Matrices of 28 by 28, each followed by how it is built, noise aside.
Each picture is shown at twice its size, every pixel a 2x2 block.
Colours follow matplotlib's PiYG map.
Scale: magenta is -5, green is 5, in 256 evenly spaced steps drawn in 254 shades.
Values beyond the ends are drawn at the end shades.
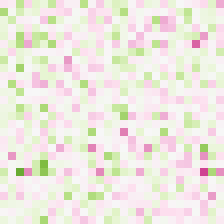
low rank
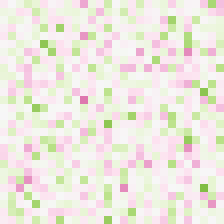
repeating rows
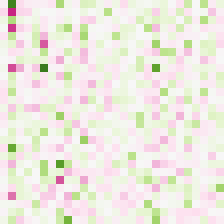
uneven columns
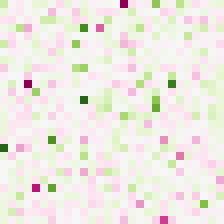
sparse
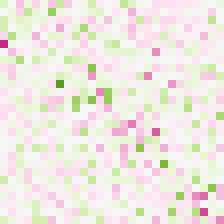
block diagonal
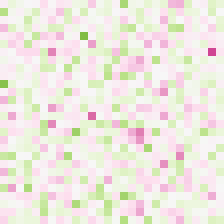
repeating rows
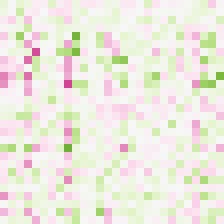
low rank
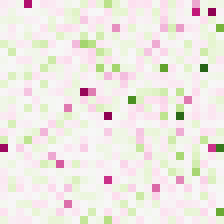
sparse
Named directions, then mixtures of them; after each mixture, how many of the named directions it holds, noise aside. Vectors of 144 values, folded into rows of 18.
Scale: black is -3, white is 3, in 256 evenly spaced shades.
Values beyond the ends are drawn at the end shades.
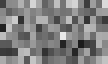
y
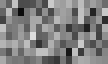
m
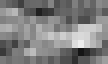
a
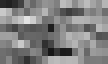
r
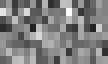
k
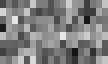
three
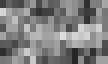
three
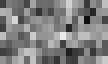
four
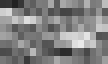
two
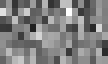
one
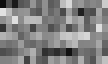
four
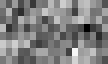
four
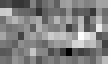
four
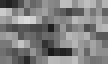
one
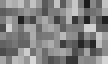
two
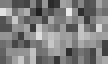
two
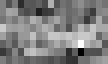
two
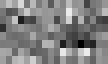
four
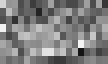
four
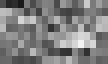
three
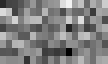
four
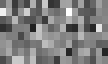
one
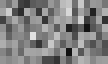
two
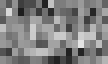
two
